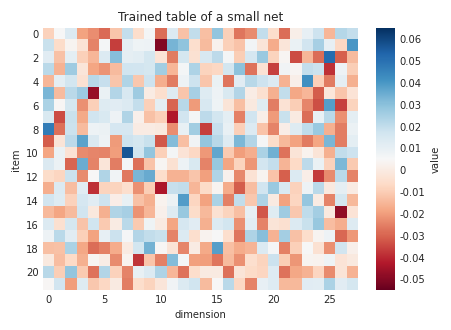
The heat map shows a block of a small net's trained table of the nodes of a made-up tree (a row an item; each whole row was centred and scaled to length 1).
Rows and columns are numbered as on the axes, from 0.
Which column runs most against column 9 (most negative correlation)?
12
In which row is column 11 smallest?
7
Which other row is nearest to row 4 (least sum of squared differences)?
14
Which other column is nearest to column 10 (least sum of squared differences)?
6
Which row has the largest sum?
9
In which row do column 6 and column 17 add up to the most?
5
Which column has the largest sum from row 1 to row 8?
0
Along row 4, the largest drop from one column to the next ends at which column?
24
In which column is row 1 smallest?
10
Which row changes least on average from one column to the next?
21
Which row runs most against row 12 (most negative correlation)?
15
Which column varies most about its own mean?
25
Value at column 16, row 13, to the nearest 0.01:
-0.02
